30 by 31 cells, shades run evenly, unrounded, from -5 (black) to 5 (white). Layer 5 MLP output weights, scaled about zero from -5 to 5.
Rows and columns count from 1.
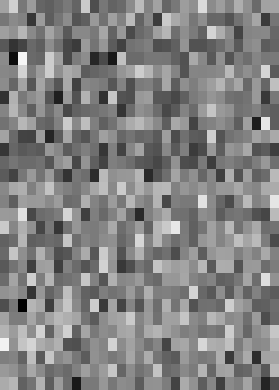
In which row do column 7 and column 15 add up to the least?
8
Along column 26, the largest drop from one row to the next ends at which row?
28
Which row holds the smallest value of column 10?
17
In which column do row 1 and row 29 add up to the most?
23
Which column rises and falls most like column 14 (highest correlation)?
3
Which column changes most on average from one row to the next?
30
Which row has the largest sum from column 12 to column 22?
15
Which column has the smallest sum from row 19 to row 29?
14
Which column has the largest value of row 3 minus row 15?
24
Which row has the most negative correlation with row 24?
5
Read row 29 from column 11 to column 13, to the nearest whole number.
0 1 3
